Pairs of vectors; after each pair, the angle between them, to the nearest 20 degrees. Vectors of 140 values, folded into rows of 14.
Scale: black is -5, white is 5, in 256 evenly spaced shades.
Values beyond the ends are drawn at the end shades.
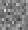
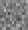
20 degrees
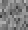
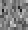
60 degrees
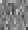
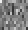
20 degrees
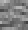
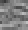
160 degrees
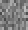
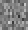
60 degrees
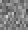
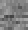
120 degrees
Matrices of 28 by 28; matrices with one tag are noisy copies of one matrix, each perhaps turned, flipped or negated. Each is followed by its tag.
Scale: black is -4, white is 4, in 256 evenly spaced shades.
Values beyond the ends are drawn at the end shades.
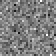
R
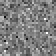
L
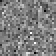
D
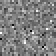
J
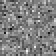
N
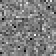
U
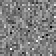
N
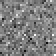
U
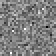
J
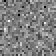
N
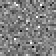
L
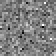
J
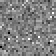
L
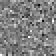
D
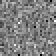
R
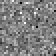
D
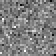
U
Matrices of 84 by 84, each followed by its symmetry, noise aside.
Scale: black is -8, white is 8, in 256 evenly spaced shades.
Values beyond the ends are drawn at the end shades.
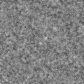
symmetric across the other diagonal.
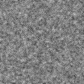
no symmetry.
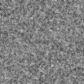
same after a half turn.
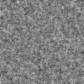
antisymmetric.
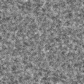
same after a half turn.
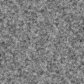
same after a half turn.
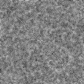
symmetric.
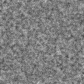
same after a half turn.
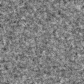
no symmetry.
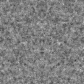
mirrored left to right.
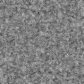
same after a half turn.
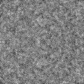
mirrored top to bottom.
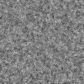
antisymmetric.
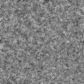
antisymmetric.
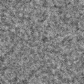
symmetric across the other diagonal.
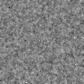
antisymmetric.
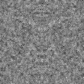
mirrored left to right.
